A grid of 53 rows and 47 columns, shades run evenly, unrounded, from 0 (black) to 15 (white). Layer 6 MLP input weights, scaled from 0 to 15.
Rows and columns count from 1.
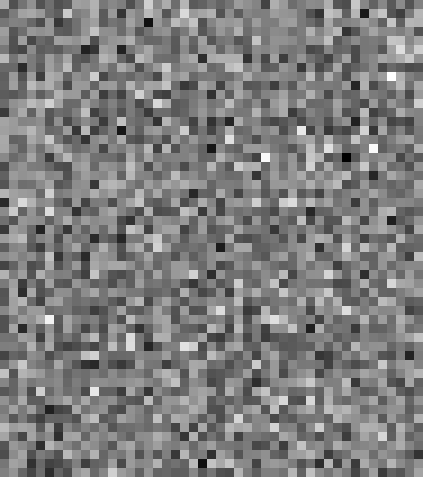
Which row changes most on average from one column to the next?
15
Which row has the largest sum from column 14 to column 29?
8
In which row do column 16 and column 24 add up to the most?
7
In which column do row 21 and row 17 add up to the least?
24
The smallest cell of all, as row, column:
18, 39
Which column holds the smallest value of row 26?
5
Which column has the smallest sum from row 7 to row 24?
40
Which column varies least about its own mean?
9
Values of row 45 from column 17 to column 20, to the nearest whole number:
11 6 9 9
